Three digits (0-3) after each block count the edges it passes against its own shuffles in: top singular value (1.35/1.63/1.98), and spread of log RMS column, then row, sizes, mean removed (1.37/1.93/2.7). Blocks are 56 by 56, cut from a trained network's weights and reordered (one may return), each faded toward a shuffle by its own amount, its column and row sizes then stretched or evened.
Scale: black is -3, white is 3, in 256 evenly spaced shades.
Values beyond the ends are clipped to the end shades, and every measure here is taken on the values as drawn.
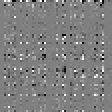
2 3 3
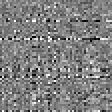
3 1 3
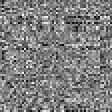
3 1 2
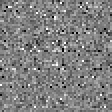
0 0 2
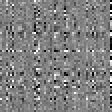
3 3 2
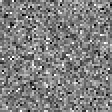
0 0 0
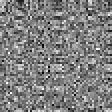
3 1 0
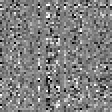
2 3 1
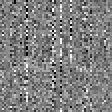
3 3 0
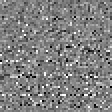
0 0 2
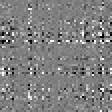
3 3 3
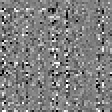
1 3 2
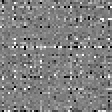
1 2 3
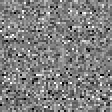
0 0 2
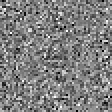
1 1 0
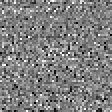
0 0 2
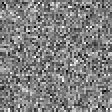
2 0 1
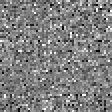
0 0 2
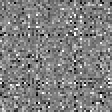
1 2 2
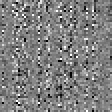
1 3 1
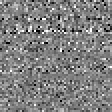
0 0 3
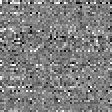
2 1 3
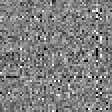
2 1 2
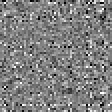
1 2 2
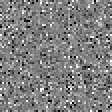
0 1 1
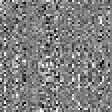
3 3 1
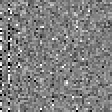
2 2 0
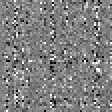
0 3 1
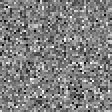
0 0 1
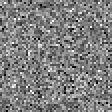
1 0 0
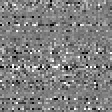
1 1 3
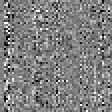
2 3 1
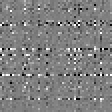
3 2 3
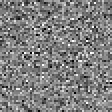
2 0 1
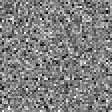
1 1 1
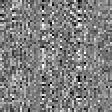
3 3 0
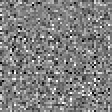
1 2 1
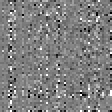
1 3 2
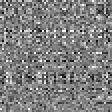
3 1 3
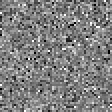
0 1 1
